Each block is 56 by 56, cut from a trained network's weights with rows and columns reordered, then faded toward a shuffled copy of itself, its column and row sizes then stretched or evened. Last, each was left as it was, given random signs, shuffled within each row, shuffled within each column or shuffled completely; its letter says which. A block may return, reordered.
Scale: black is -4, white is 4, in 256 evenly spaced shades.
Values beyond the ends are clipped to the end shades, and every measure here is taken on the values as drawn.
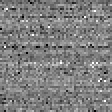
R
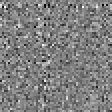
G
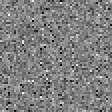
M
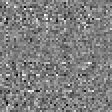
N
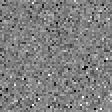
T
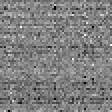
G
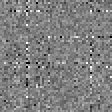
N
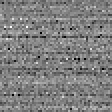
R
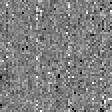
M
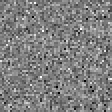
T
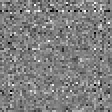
N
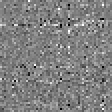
N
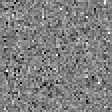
M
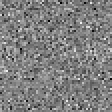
R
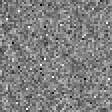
T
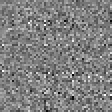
N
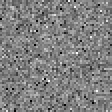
T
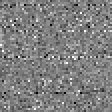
R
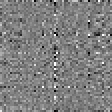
G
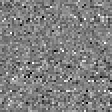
R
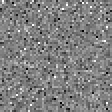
T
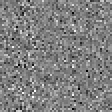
M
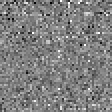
R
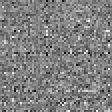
N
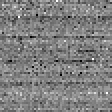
R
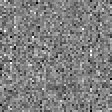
M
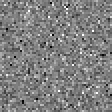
T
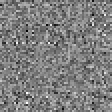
N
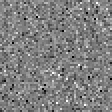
T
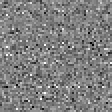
R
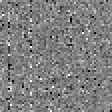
M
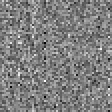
M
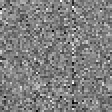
M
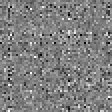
N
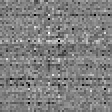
G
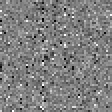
M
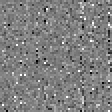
M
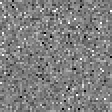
T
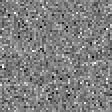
T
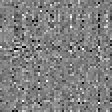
G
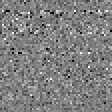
R
